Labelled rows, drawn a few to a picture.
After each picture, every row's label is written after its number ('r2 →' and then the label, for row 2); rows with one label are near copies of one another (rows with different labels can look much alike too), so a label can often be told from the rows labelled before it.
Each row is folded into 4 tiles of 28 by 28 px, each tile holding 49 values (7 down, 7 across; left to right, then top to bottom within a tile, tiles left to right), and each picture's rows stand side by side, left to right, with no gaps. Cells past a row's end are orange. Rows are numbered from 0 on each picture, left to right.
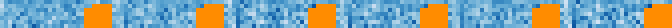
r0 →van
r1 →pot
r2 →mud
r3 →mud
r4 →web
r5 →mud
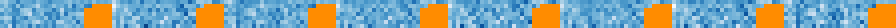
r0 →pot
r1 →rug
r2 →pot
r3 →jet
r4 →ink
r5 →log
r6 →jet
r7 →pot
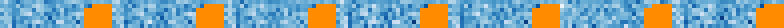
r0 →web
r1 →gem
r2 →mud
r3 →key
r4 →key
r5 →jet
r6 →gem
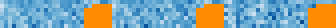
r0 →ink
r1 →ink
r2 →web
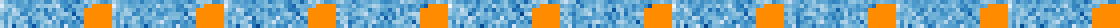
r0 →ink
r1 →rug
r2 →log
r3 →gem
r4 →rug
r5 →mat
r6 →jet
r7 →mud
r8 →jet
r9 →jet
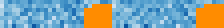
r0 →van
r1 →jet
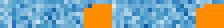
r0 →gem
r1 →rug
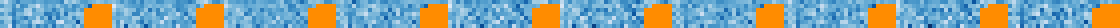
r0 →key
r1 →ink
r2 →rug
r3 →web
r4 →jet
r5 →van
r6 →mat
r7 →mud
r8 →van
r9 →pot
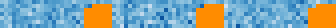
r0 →web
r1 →mat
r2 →ink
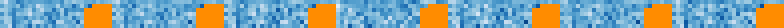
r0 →key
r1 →mat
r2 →key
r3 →log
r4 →key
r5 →web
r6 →mud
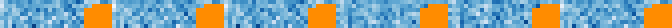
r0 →van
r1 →jet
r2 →ink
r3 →mud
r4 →web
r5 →jet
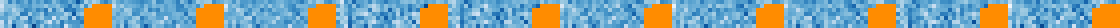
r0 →van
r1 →log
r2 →jet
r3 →mud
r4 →pot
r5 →jet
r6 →rug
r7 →log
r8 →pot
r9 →ink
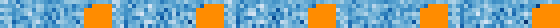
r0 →gem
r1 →pot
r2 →pot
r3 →gem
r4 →mat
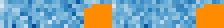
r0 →log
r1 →van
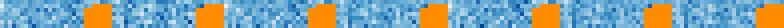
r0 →jet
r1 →web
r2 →rug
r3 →mud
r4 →rug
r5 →mud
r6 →mud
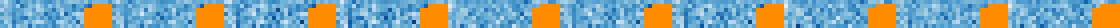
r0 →mud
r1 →web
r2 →mat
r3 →mud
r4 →jet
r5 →mat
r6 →key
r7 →jet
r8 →web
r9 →ink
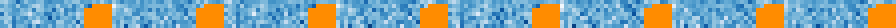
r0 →web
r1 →ink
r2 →mat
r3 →ink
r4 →key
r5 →jet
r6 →log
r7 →van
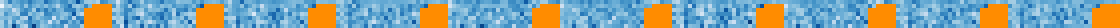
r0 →log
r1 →mud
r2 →pot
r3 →mat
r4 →van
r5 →log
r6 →key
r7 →ink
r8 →gem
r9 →key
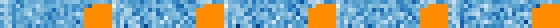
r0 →mat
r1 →log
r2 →ink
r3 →van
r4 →mud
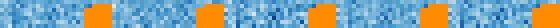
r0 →pot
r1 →jet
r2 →gem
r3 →gem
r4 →gem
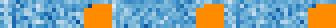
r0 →mud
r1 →rug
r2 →mat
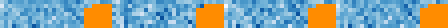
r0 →van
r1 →web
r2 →jet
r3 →jet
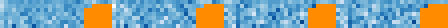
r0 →ink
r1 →jet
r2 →mat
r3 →gem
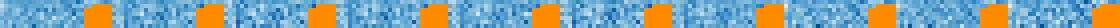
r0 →van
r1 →web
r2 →pot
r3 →web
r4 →mat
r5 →gem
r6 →key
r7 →van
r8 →jet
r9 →van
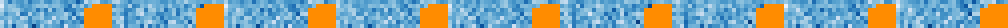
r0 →van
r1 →key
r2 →rug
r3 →van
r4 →jet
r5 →mat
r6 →key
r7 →rug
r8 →rug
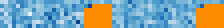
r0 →mat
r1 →mud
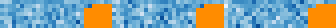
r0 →key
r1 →gem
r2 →log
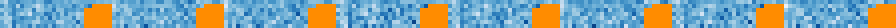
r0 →web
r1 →van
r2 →jet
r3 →key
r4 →key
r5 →van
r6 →mat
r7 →jet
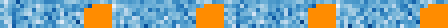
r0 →mud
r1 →rug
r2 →mat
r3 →ink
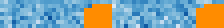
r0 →gem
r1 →log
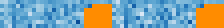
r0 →mat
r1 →pot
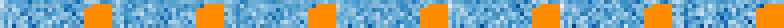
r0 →log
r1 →pot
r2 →mat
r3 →van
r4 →rug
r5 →ink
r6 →key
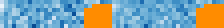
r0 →rug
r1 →rug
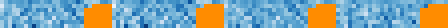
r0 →van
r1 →log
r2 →log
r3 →key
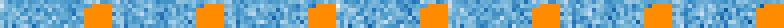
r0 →jet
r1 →web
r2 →web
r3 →jet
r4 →rug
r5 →web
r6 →key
